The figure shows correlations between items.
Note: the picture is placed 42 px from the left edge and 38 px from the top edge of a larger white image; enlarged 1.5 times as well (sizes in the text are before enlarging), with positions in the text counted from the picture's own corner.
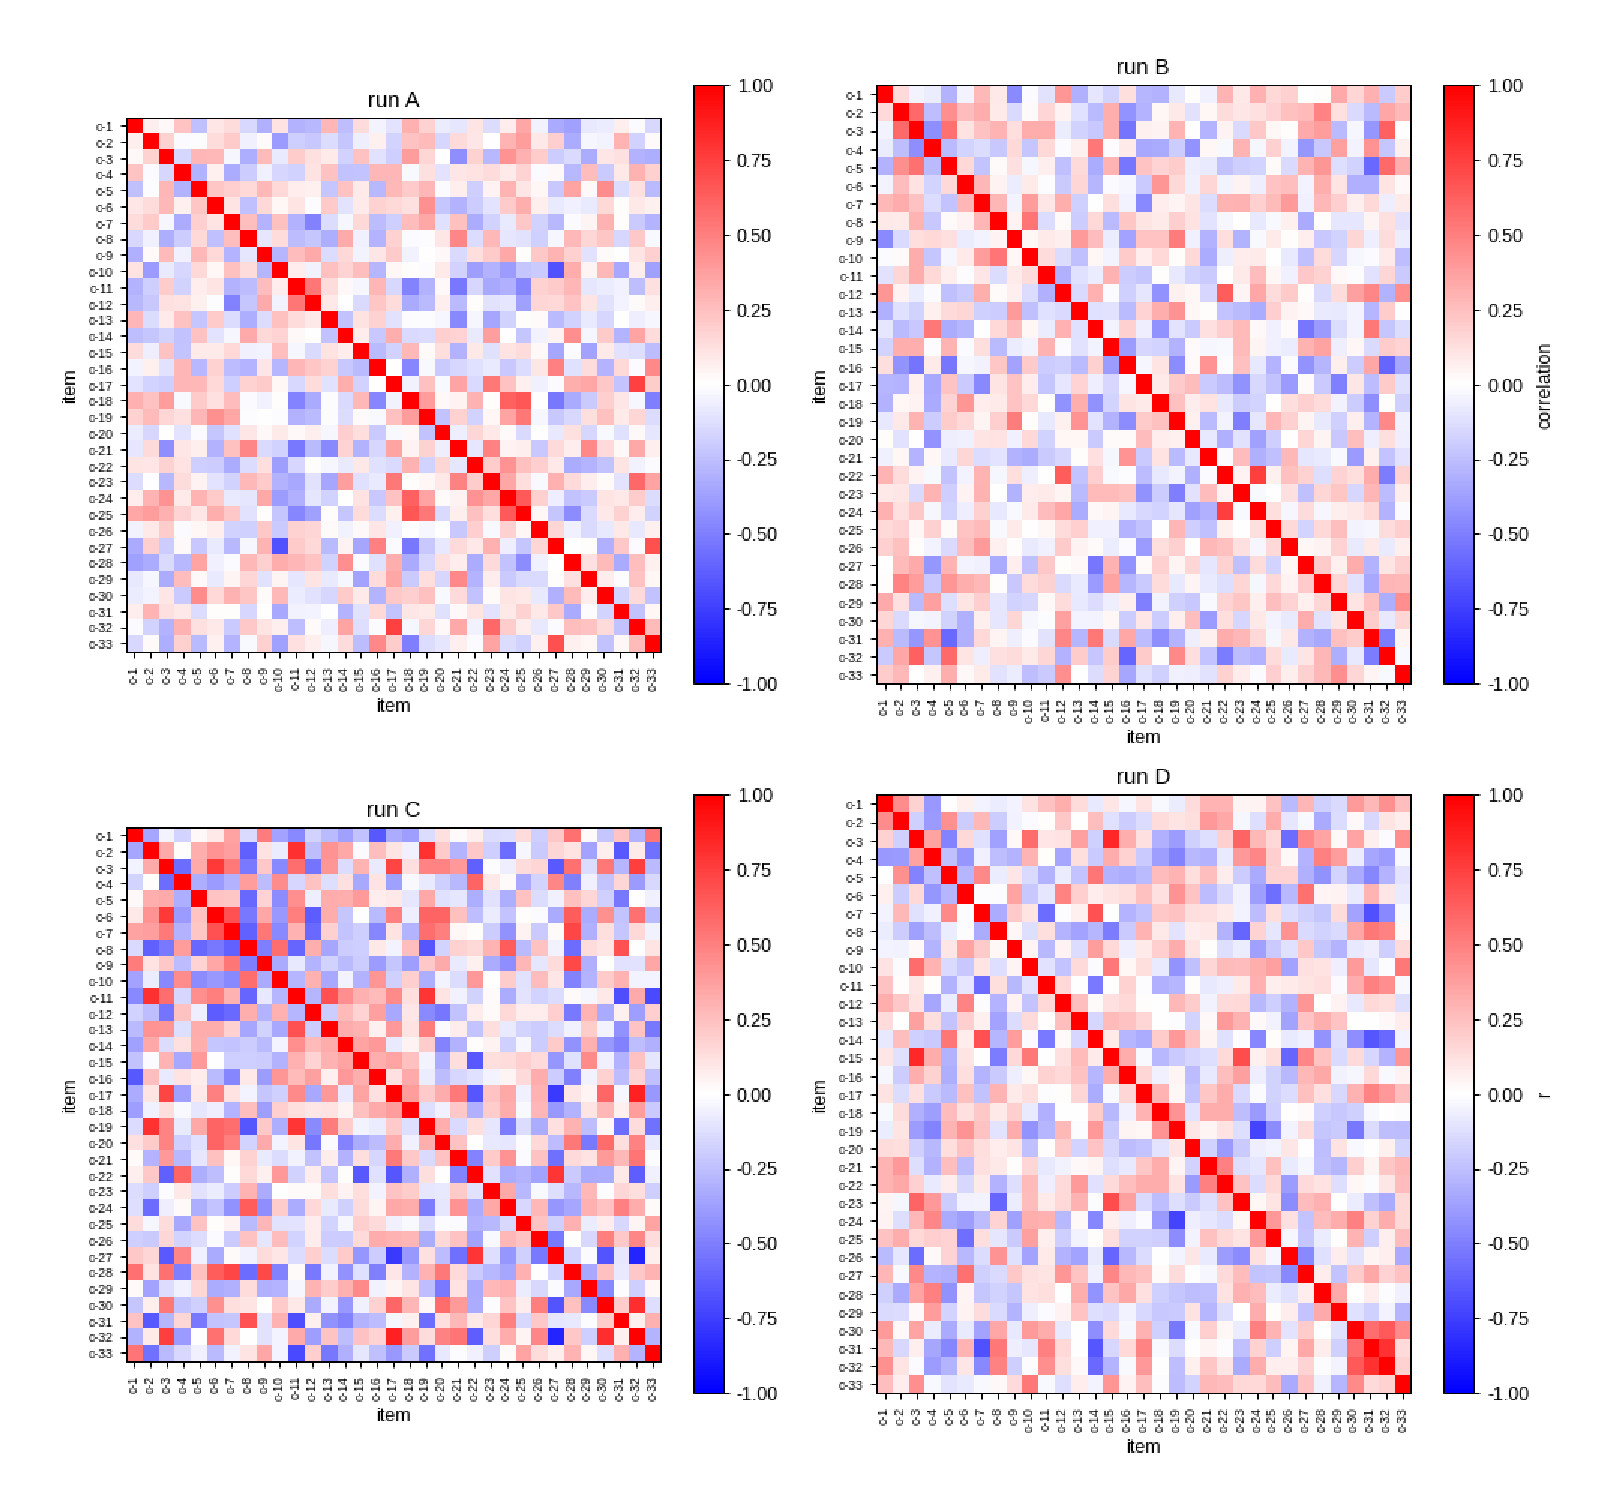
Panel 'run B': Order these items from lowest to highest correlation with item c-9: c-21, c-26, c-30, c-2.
c-21, c-2, c-26, c-30
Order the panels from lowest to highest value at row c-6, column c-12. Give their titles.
run C, run B, run A, run D
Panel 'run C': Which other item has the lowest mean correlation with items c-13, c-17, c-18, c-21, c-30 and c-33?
c-27
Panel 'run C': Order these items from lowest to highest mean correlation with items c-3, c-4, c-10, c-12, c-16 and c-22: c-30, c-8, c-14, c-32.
c-32, c-30, c-14, c-8
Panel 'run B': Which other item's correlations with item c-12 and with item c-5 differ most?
c-31
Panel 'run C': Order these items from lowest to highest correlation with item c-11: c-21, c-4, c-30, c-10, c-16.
c-10, c-4, c-21, c-30, c-16
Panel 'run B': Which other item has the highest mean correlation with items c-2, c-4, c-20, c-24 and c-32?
c-3
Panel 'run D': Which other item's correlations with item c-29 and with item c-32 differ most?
c-31
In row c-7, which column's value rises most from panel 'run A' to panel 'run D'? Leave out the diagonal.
c-14
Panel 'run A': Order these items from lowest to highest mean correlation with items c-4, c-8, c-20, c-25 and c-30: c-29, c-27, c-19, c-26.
c-27, c-26, c-29, c-19
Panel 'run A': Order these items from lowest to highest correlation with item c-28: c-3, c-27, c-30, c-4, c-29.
c-4, c-3, c-27, c-29, c-30
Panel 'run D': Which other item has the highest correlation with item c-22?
c-21
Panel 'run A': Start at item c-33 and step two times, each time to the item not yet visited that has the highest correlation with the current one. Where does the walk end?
c-16
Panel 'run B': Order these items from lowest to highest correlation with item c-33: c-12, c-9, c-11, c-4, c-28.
c-11, c-9, c-4, c-28, c-12
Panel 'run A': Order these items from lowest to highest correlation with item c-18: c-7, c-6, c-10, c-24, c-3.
c-10, c-6, c-7, c-3, c-24
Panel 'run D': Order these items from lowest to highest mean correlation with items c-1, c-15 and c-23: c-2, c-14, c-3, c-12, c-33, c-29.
c-29, c-14, c-2, c-12, c-33, c-3
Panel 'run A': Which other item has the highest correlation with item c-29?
c-21
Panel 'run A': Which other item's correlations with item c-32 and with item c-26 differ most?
c-17
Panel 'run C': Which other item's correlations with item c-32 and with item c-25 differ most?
c-17
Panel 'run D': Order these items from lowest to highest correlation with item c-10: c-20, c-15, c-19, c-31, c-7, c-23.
c-19, c-20, c-31, c-7, c-23, c-15
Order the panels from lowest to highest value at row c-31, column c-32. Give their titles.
run B, run A, run C, run D
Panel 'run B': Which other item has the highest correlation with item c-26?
c-7
